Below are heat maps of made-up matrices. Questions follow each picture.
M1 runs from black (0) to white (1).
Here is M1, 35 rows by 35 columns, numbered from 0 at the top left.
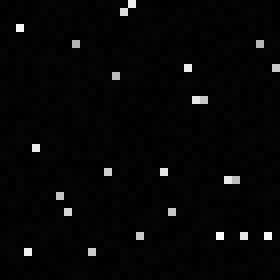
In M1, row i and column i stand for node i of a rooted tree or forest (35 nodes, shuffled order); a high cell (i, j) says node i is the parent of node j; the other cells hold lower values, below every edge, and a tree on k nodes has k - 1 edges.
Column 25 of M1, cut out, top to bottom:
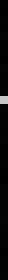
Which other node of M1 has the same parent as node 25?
24
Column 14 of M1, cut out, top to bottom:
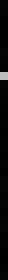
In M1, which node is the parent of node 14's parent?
5
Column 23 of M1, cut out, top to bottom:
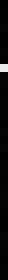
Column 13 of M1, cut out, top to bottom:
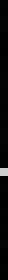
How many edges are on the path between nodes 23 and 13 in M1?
4
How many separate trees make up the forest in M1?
11
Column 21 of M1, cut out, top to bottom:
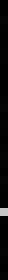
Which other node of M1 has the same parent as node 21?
8
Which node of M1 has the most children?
29
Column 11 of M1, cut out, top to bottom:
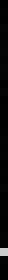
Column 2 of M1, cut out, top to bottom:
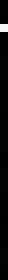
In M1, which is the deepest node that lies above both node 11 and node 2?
31
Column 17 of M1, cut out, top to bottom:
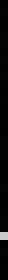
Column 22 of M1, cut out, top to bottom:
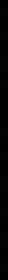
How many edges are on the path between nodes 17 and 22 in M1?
2
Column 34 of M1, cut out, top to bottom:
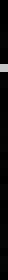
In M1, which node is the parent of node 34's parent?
26
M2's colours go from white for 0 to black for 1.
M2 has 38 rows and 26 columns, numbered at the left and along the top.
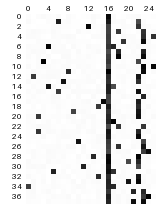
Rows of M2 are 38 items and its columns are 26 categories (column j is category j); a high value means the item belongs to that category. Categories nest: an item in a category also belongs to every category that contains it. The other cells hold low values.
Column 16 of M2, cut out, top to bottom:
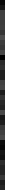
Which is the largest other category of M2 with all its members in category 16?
22
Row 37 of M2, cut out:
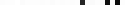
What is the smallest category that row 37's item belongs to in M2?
21
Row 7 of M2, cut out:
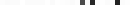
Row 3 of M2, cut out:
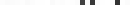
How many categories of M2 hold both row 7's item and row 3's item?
3
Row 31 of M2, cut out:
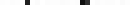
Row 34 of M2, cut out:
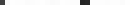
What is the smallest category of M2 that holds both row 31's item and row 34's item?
17
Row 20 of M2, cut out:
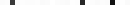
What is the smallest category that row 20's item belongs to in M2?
2
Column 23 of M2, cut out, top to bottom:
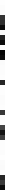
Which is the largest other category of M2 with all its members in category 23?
18
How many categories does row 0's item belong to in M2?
1
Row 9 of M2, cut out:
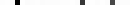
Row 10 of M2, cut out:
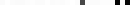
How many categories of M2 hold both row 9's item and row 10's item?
1
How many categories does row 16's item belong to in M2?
2
